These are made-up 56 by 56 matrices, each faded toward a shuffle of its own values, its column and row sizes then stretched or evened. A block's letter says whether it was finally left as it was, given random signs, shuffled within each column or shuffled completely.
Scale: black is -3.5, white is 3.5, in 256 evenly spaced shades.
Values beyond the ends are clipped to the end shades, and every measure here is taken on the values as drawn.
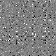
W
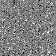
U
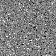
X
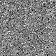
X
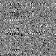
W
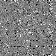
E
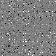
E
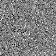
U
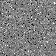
X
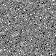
X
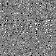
E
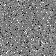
X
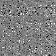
E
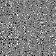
E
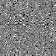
W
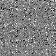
E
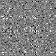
W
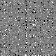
E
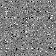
E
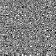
W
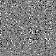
E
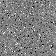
X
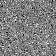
X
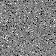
X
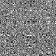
W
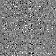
W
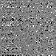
W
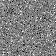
X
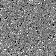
X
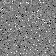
X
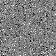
U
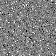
X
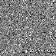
E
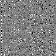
E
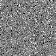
U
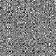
W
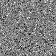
X
